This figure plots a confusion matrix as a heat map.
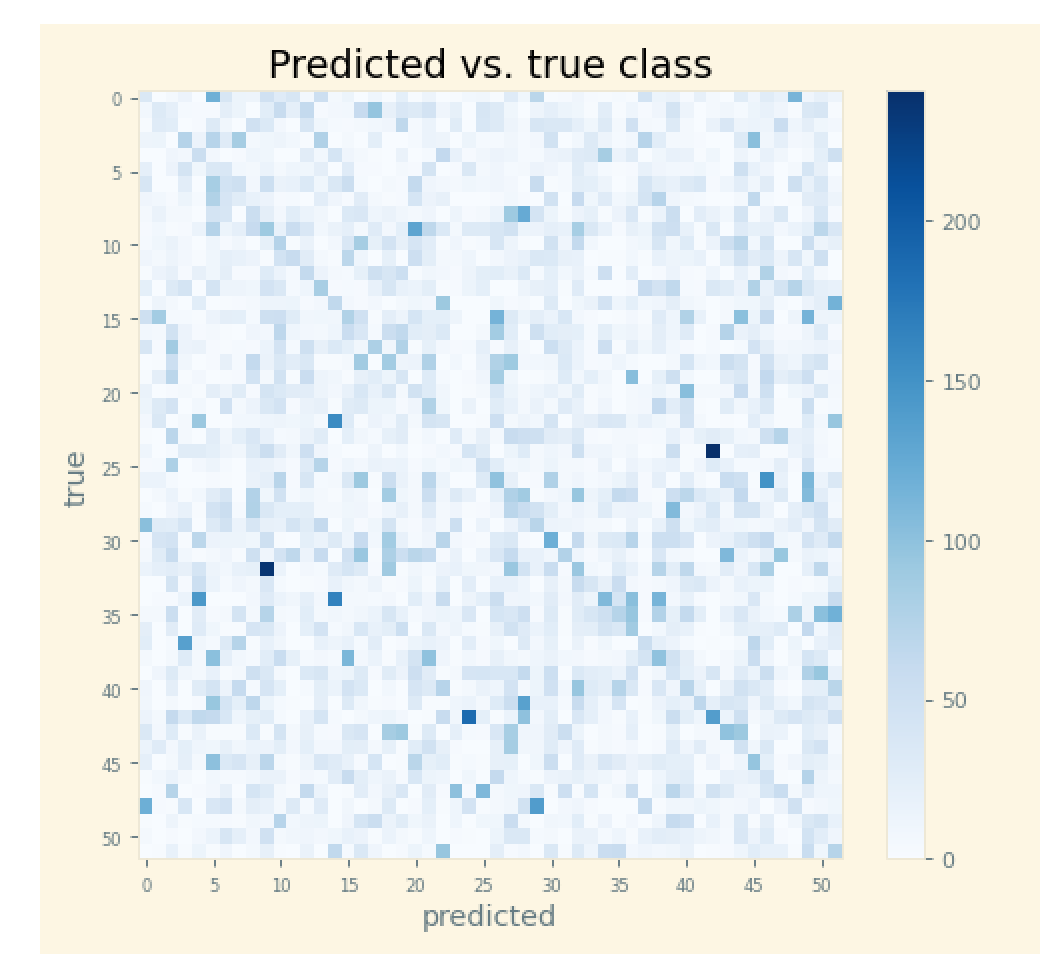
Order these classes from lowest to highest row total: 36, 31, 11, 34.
11, 36, 34, 31
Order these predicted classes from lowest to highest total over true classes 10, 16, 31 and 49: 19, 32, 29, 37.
37, 29, 32, 19
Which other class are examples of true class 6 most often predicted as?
5
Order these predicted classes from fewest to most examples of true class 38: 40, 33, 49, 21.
33, 40, 49, 21
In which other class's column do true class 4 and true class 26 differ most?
46
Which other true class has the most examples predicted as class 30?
26
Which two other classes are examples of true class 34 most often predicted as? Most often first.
14, 4
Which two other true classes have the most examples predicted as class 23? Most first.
47, 29
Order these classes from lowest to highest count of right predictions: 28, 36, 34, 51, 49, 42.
49, 28, 51, 36, 34, 42
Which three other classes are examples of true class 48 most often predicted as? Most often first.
29, 0, 37
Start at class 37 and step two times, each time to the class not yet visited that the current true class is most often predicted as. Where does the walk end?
45
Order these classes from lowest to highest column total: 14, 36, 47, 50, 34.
47, 14, 34, 36, 50
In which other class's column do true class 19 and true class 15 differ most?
36
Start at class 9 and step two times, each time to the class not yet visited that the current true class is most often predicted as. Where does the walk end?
40
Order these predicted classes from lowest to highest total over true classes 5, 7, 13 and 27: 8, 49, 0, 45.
0, 8, 45, 49
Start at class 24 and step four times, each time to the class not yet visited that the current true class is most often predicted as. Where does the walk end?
50
